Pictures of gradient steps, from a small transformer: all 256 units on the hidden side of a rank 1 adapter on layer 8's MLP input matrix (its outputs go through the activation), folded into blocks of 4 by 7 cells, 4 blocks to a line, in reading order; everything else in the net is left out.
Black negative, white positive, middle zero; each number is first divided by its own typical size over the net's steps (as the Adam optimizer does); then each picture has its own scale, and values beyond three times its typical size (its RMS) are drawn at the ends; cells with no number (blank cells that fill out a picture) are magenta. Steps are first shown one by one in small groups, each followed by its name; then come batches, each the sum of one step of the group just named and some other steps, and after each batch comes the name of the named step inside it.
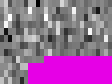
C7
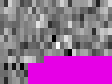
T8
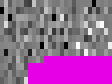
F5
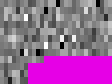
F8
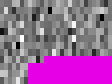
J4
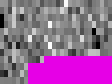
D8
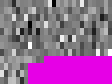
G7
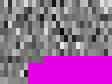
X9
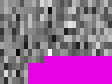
T8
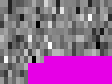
D8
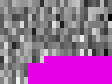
J4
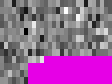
F8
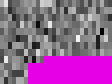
C7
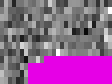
F8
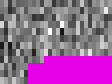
X9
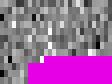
D8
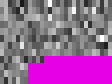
C7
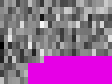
X9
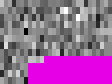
F8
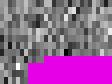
C7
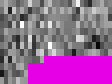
D8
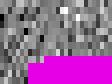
D8
